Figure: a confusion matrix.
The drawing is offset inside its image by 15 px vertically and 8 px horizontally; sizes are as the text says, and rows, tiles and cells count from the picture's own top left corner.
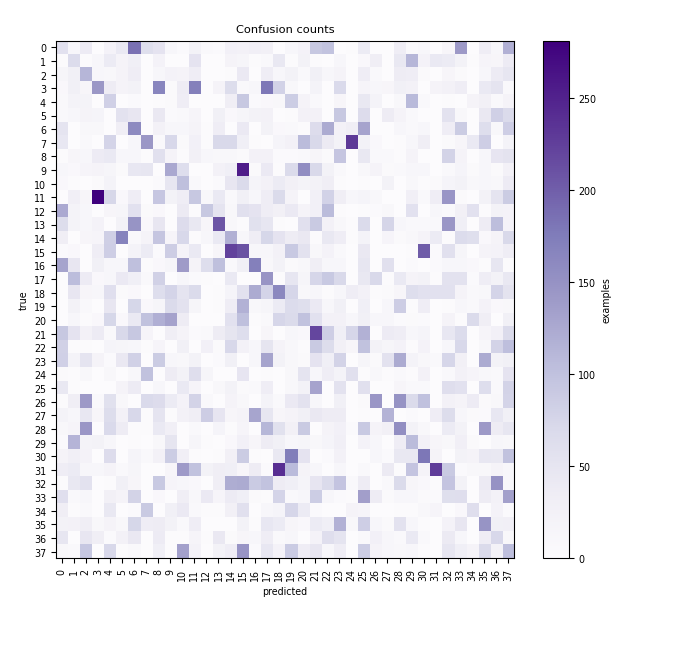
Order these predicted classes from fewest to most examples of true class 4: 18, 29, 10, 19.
18, 10, 19, 29
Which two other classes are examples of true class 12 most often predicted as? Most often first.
0, 22
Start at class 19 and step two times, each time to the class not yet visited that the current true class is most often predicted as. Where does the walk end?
14
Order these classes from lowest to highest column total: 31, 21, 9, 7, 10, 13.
31, 7, 13, 9, 10, 21
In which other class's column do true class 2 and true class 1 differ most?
29
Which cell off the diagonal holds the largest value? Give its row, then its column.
11, 3
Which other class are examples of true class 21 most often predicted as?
25
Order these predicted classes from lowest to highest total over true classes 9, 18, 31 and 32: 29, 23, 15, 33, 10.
33, 23, 29, 10, 15
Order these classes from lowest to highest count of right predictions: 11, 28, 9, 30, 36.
36, 11, 9, 28, 30
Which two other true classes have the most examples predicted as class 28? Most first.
26, 23
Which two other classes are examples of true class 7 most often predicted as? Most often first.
24, 20
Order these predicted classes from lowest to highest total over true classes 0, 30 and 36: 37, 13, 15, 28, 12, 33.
12, 13, 28, 15, 33, 37
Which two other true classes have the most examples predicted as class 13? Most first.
16, 7
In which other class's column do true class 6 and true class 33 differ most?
22
